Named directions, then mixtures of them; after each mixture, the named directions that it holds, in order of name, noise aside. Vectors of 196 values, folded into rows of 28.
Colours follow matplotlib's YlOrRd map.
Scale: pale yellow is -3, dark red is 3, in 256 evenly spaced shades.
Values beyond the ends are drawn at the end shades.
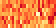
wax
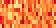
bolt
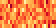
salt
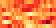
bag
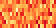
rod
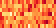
bag, bolt, rod.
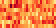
bag, bolt, salt.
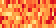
bag, bolt, wax.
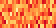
rod.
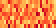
rod, salt, wax.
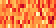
wax.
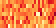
wax.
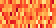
rod.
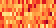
bag, bolt, rod.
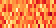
rod, wax.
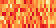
rod, salt, wax.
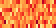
rod.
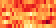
bag.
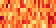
bolt, salt, wax.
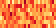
bolt, rod, salt.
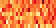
bag, rod, wax.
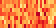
wax.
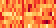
bag, bolt, rod.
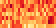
bag, salt, wax.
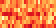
bag, bolt, wax.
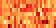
bag, wax.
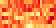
bag, wax.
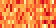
rod, salt.
